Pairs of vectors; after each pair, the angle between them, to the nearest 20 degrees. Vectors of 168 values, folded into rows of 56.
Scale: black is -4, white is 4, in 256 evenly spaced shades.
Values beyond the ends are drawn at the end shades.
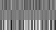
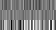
20 degrees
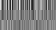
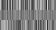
40 degrees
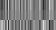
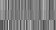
160 degrees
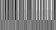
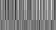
20 degrees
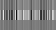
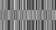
80 degrees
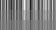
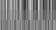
140 degrees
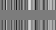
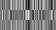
120 degrees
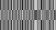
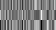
40 degrees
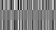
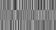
140 degrees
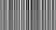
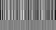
80 degrees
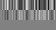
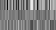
120 degrees
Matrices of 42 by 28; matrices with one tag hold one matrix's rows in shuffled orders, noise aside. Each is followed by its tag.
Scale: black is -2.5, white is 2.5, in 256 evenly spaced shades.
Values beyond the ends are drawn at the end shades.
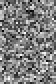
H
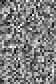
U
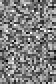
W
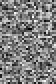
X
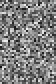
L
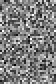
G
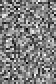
U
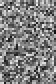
H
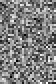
W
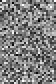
L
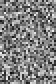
G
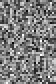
W
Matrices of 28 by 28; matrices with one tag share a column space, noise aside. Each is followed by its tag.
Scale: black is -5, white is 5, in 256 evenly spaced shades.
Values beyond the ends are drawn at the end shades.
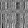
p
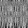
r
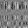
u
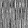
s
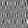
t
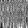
r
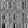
p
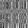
p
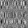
t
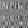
u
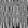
r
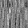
s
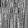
s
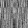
s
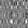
t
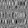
t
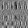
u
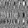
t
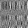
u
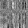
p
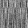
s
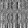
p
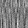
s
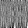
r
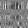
u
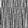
s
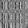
p
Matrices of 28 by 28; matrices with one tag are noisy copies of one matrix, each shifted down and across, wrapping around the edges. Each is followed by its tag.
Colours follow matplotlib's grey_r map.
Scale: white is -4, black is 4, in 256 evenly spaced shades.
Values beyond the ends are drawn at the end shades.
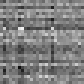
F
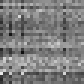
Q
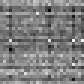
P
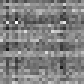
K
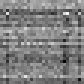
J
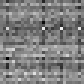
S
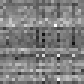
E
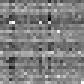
K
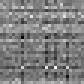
P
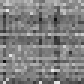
F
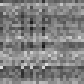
Q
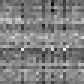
Q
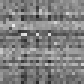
J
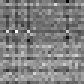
P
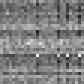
Q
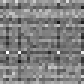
P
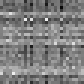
E
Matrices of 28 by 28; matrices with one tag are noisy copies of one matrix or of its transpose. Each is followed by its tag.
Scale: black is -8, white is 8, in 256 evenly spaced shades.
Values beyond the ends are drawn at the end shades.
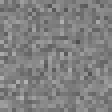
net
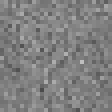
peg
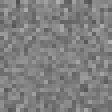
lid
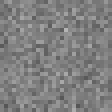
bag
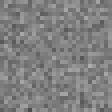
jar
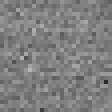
bag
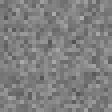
net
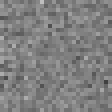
lid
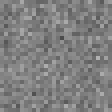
bag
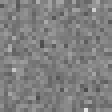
lid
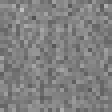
peg
